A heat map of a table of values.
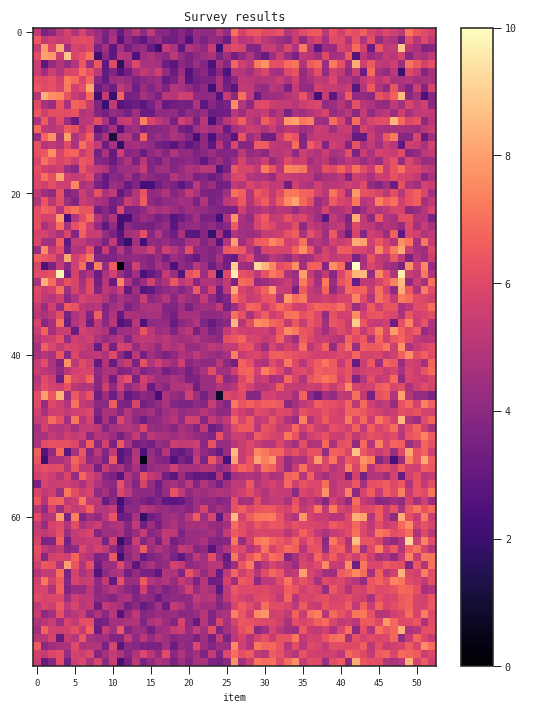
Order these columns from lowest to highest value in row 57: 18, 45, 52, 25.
25, 45, 18, 52
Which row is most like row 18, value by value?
16
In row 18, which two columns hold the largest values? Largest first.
3, 1
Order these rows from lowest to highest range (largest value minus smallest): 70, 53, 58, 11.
70, 58, 11, 53
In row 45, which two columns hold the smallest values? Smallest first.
24, 16
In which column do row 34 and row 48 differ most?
48
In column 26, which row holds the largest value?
30
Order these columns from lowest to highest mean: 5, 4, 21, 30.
21, 4, 5, 30
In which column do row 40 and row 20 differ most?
14
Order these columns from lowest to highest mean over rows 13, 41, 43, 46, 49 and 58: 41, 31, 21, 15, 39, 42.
21, 15, 42, 31, 41, 39
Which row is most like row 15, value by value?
22
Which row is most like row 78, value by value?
63
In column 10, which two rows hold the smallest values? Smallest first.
13, 8
